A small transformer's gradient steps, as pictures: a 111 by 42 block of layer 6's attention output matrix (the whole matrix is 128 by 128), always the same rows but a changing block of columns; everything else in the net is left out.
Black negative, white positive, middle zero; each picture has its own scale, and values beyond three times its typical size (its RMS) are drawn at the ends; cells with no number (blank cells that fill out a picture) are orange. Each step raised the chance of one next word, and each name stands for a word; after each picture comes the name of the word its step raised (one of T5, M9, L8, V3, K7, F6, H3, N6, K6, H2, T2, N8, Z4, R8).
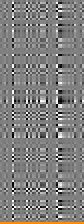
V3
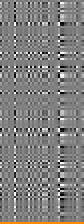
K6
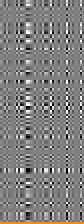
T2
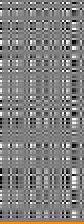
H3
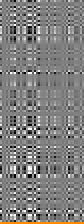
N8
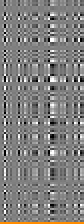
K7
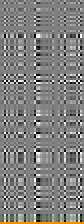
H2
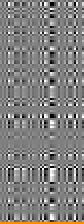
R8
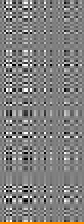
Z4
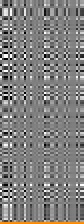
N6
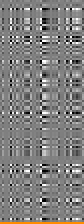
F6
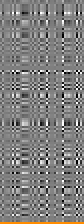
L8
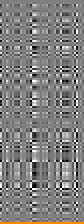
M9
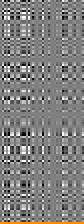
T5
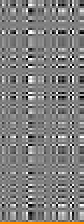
N6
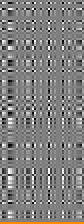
H3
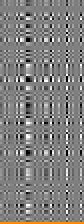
K7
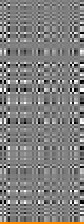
Z4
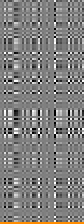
K6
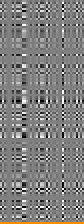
V3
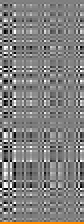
M9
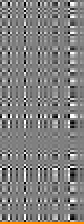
R8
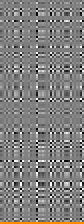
M9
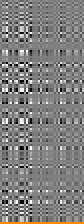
Z4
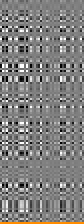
K7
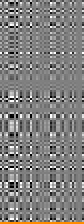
R8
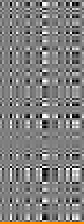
R8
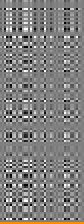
F6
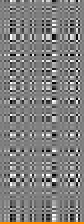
H2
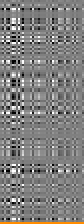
F6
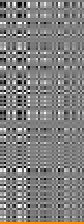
K6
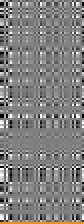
R8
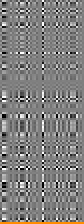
R8
